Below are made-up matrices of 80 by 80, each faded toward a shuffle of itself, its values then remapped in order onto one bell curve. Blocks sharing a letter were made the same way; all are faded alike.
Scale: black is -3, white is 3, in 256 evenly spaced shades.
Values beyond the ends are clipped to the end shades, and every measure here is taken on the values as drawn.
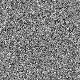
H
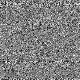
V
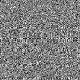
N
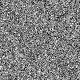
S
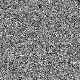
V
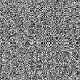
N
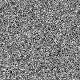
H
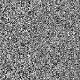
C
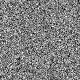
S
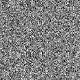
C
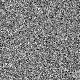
S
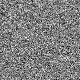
H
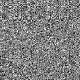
N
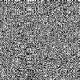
N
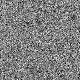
H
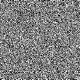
V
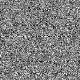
V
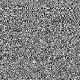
N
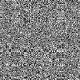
N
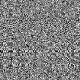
N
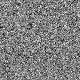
H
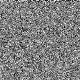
V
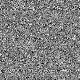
V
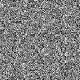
C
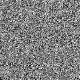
V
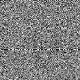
N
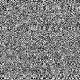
N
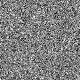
H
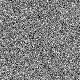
S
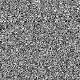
V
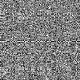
N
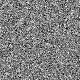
S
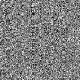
C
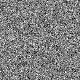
H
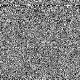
V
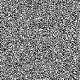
C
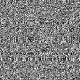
N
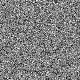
H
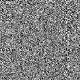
C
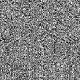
C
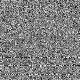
V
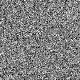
H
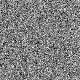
S
